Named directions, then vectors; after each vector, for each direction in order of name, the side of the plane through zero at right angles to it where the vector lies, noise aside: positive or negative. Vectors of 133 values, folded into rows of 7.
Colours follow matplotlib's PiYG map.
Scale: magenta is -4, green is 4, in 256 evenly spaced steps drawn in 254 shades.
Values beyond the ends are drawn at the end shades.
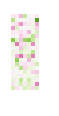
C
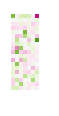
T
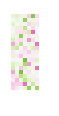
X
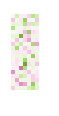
negative, negative, positive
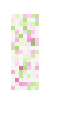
negative, negative, positive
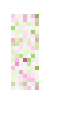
negative, negative, negative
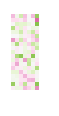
negative, negative, negative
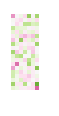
negative, negative, negative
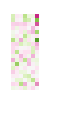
positive, positive, positive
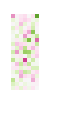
positive, negative, negative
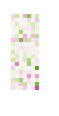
negative, negative, negative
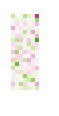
positive, positive, positive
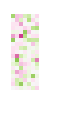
positive, positive, negative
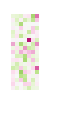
negative, positive, positive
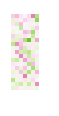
positive, negative, negative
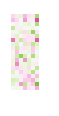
negative, negative, negative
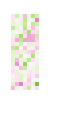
negative, negative, positive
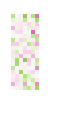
positive, positive, positive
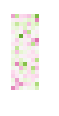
negative, negative, positive
